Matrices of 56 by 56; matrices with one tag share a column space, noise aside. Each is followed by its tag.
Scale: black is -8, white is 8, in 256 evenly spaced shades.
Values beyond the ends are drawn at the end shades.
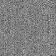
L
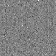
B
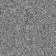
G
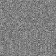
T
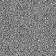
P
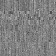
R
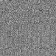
G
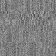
R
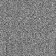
T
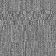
R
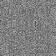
L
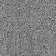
T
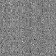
B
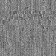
R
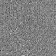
P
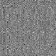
L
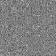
P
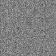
B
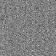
P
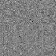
G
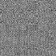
G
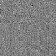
G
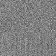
T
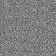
B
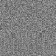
T
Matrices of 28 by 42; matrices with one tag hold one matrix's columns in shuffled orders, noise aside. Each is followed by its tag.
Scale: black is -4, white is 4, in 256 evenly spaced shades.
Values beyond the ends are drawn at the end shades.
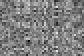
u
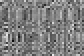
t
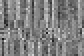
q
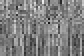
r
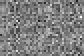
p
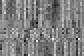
q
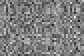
p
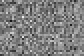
p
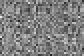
p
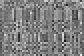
t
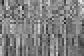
r
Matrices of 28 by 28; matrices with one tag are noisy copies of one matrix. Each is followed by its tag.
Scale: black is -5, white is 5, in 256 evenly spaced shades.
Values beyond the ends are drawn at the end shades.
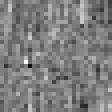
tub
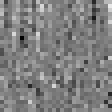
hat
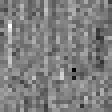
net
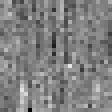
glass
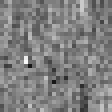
tub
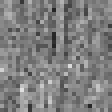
glass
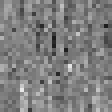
glass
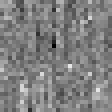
glass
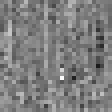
net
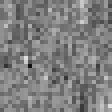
tub
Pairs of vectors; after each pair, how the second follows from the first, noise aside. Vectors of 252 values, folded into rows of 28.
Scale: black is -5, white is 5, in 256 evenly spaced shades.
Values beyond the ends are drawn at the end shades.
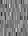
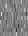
negated, partly zeroed.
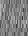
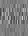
negated, partly zeroed.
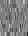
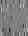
wrapped around, negated, partly zeroed.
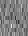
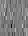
negated, partly zeroed.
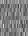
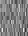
shuffled.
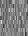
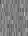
wrapped around, negated, shrunk.
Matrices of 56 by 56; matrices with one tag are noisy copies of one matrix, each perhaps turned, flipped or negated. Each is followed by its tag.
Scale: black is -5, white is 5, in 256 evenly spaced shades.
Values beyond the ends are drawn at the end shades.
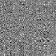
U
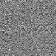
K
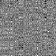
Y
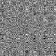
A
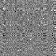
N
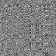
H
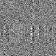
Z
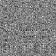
H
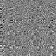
N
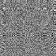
N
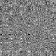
A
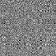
U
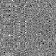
H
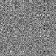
U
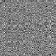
K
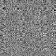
N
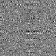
Z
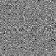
K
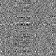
Z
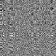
N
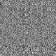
K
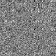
A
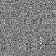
U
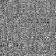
Y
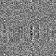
Z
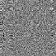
N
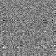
N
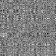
Y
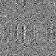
Z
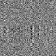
Z
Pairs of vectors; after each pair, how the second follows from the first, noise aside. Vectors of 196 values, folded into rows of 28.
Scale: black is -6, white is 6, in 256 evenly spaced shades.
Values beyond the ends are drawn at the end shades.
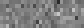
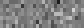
copied.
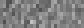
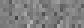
wrapped around, negated, partly zeroed.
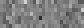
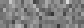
wrapped around, negated.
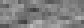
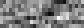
wrapped around, scaled up.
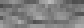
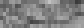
copied.
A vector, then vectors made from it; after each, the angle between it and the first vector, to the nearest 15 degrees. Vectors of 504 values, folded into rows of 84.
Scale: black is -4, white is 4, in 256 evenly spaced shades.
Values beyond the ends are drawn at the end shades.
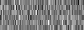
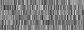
120 degrees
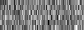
120 degrees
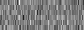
45 degrees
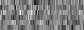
135 degrees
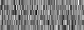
150 degrees
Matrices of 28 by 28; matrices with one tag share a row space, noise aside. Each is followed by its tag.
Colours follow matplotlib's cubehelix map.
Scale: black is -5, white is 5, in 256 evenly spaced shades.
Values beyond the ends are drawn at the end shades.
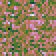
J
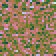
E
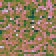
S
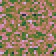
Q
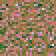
Q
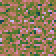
Q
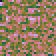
Q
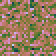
J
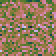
Q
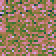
Q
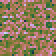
S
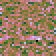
Q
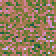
S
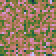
S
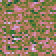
J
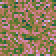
E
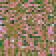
Q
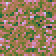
S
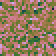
Q
